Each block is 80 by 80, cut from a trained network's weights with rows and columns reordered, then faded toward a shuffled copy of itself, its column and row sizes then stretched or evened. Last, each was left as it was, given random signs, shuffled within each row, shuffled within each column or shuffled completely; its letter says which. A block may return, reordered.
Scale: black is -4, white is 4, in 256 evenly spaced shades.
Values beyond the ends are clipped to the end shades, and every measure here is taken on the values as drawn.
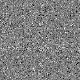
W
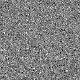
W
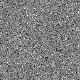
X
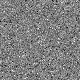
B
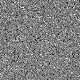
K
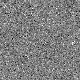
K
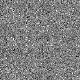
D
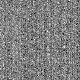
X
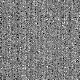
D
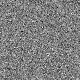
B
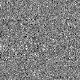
D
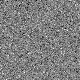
B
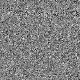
W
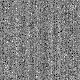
X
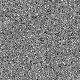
B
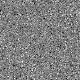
W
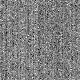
X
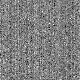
X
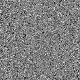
X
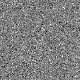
D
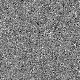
B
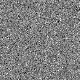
X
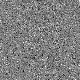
X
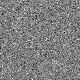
B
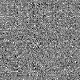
D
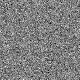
X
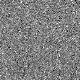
X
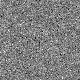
B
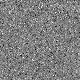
B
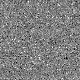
K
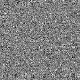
D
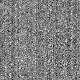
D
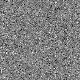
X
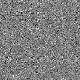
D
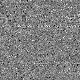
K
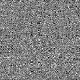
D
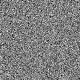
B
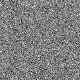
B
